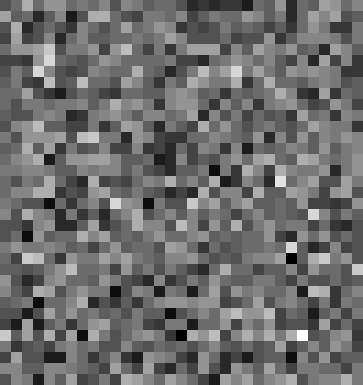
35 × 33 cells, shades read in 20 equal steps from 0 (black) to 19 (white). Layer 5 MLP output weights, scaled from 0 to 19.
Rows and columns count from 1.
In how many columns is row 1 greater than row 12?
11
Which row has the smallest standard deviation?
32
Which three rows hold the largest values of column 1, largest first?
31, 2, 26
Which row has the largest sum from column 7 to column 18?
24
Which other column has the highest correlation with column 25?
22
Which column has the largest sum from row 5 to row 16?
4
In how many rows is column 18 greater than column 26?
14
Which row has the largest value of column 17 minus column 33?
21
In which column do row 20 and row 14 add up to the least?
6
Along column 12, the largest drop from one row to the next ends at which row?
13
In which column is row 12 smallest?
15
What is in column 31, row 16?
3
